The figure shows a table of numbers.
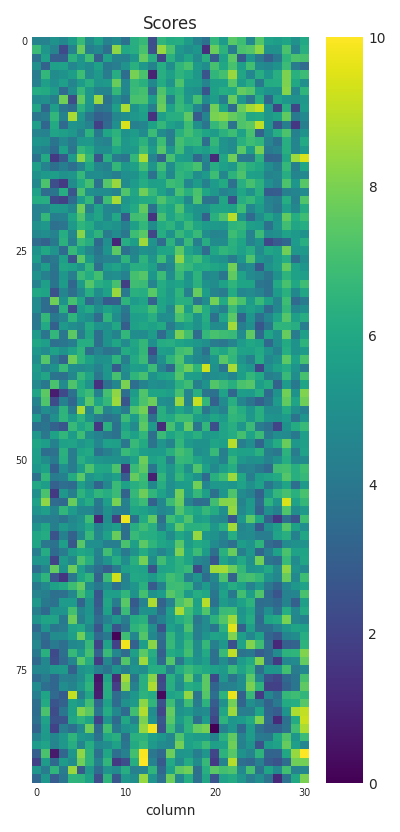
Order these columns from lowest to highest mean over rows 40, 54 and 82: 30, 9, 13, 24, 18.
24, 9, 18, 13, 30
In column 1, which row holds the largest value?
55
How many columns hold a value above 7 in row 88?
3
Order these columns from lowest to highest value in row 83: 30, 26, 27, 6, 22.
26, 6, 27, 30, 22
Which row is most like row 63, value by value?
9
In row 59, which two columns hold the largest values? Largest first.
18, 9
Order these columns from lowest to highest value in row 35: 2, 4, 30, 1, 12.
1, 12, 30, 2, 4
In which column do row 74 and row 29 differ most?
10
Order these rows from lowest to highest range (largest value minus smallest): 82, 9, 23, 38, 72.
38, 23, 9, 72, 82
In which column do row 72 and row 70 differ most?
22
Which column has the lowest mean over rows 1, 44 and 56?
13
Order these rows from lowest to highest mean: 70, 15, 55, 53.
70, 53, 15, 55
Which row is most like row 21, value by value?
52
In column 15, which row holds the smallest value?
39
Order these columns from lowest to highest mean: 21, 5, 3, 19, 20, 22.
3, 20, 19, 21, 5, 22
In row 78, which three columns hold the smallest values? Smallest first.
14, 7, 25
